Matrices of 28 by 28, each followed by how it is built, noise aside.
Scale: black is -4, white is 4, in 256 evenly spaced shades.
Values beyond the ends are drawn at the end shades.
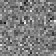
low rank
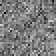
Hankel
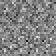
repeating columns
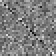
diagonal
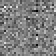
low rank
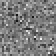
banded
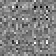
low rank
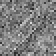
Hankel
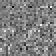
low rank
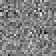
low rank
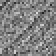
Hankel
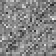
Hankel
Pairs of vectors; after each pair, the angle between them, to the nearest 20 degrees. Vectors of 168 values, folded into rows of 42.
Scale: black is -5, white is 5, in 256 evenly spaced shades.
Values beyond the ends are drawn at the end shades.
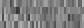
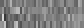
140 degrees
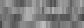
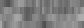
140 degrees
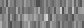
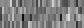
100 degrees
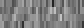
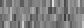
140 degrees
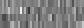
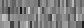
160 degrees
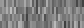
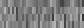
60 degrees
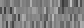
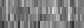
80 degrees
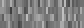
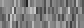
80 degrees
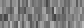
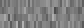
140 degrees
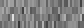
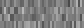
120 degrees
